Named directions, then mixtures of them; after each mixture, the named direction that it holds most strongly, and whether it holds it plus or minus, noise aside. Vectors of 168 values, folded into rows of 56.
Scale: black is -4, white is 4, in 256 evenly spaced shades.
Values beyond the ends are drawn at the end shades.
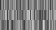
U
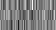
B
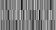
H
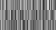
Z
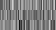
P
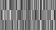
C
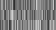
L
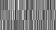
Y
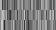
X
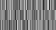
Z, plus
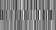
H, minus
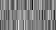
B, minus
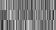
X, minus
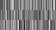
P, plus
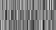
Z, plus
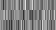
B, plus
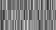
Z, minus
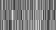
L, plus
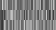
X, minus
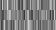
X, minus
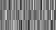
P, plus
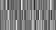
H, minus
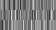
L, plus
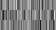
C, minus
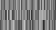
U, minus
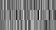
H, minus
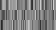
X, minus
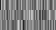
U, plus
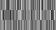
C, minus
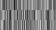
X, plus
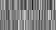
B, minus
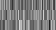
P, minus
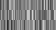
U, plus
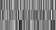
P, plus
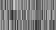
L, minus
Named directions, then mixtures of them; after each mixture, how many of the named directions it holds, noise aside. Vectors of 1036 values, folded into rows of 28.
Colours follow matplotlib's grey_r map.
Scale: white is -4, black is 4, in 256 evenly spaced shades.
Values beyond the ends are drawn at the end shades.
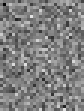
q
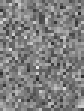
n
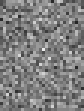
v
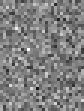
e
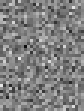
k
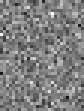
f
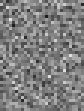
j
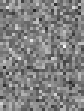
three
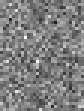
three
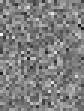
one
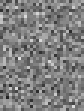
two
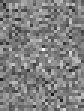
three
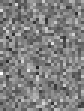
two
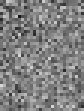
three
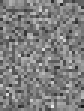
one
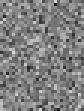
four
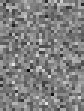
two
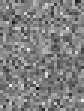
two
